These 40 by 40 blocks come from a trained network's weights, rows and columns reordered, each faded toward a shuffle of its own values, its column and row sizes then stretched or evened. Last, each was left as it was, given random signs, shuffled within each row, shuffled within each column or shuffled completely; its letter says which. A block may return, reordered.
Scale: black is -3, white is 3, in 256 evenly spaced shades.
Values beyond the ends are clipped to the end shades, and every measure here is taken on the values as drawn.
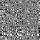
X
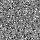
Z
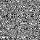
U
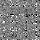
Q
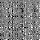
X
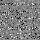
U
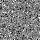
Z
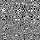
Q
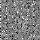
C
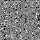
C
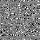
U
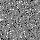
Z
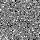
Z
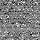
U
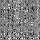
X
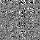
Q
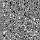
C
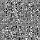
Q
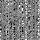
C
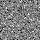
Z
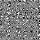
Q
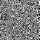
C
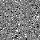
C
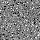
Z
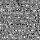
U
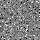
Z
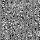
C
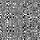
X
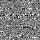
U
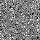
C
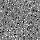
Z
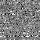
U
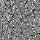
C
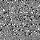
U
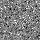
Z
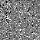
C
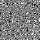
Q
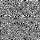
U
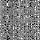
X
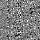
C
